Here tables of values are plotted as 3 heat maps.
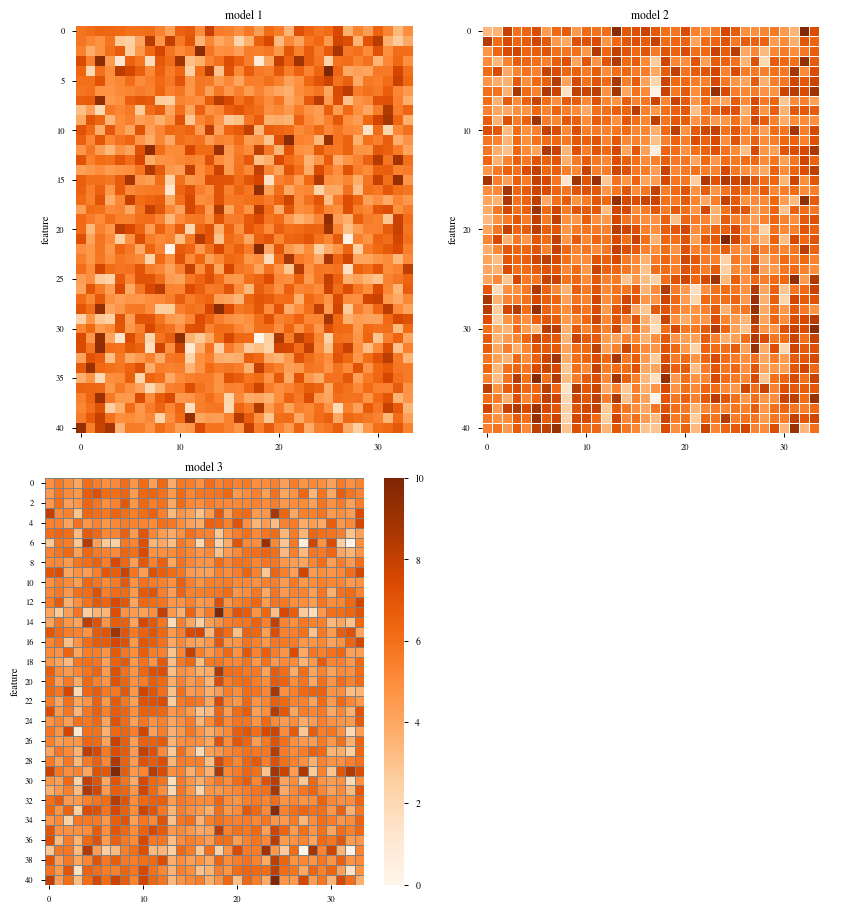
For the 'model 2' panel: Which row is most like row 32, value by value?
27
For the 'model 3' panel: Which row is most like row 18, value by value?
34
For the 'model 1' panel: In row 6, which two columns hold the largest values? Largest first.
27, 26
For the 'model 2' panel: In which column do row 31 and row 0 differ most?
13
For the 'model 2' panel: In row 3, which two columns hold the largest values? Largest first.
32, 13
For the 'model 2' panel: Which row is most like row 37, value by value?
6
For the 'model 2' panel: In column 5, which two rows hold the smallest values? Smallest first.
30, 12
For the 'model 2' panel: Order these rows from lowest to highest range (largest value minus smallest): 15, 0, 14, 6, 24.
14, 24, 0, 15, 6
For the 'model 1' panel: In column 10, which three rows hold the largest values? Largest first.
31, 3, 32
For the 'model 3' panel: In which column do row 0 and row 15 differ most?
7
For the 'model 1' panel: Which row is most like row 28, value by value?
7
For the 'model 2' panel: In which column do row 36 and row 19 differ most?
0
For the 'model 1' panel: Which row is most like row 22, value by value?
16
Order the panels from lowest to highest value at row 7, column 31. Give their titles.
model 3, model 2, model 1
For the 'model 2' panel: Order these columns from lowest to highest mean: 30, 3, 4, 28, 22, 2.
28, 30, 2, 4, 22, 3
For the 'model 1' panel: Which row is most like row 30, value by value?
26
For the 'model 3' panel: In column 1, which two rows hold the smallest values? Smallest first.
13, 36
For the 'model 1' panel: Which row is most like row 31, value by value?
3
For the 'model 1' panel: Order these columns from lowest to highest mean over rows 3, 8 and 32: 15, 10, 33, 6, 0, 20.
6, 33, 0, 15, 20, 10
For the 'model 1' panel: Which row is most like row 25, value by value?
29
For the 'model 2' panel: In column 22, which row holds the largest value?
15
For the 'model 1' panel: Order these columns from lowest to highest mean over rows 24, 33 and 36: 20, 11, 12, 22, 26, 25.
20, 25, 12, 11, 26, 22
